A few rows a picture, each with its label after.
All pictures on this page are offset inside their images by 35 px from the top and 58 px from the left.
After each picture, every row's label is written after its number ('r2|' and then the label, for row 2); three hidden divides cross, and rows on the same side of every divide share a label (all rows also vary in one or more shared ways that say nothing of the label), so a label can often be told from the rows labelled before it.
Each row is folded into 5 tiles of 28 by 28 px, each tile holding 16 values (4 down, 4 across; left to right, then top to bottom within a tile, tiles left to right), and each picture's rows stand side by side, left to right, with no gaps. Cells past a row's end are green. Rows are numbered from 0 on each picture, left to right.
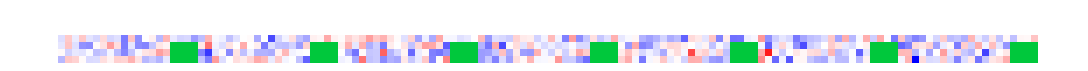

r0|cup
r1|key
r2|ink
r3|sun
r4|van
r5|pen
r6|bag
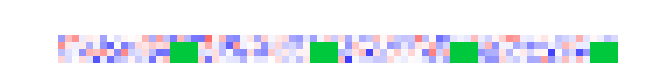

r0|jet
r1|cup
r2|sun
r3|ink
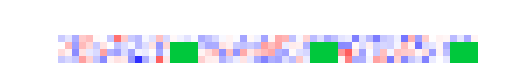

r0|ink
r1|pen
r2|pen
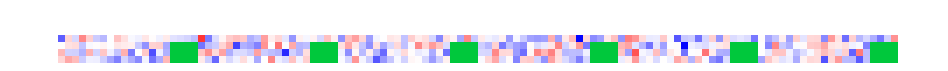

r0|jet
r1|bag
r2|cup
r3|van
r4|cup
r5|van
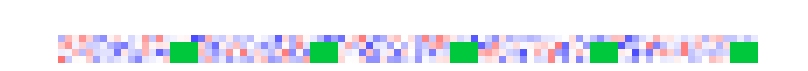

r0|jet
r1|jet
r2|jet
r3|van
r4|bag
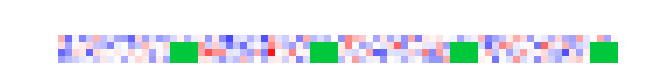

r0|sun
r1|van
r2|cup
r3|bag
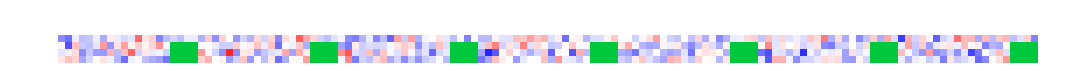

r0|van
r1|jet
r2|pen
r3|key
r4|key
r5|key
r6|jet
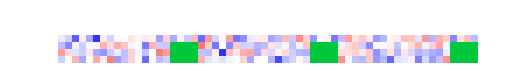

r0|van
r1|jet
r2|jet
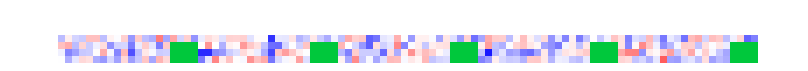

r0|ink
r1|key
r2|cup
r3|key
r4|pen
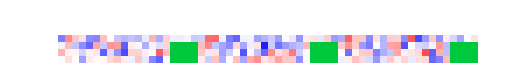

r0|cup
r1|cup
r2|cup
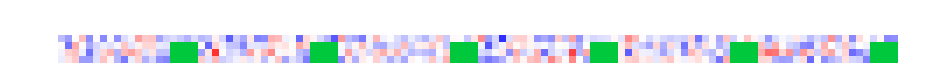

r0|van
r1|van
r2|bag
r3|sun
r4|cup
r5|pen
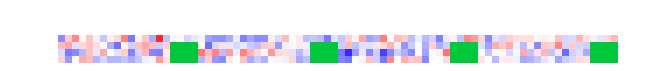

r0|ink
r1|pen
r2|key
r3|bag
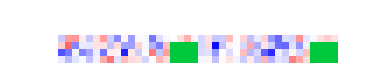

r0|key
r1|ink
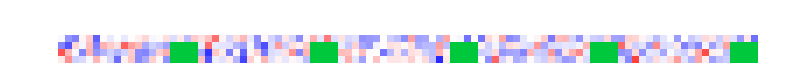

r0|pen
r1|key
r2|van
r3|cup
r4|cup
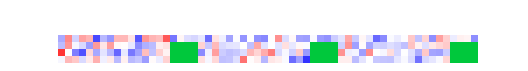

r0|jet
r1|van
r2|jet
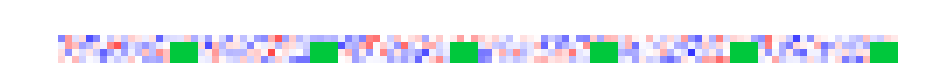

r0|cup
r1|van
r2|bag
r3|key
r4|ink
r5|cup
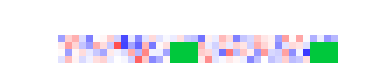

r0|cup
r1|jet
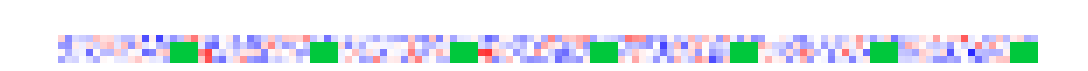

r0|sun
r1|pen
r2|van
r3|pen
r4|cup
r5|jet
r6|ink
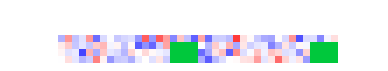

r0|jet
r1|sun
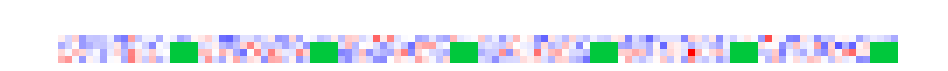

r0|van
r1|van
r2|key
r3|sun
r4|van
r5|cup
